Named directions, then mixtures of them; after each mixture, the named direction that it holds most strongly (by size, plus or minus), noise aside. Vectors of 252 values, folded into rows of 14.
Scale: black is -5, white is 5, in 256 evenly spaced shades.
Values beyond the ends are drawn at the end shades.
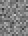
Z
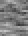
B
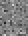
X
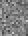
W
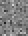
X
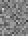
Z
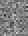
Z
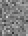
W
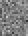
W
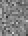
W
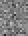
X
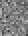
W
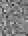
W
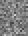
Z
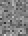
X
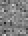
X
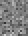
X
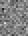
Z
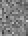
W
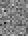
X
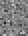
X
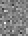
X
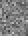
W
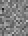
Z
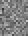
Z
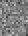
W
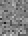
X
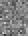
X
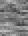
B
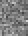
W
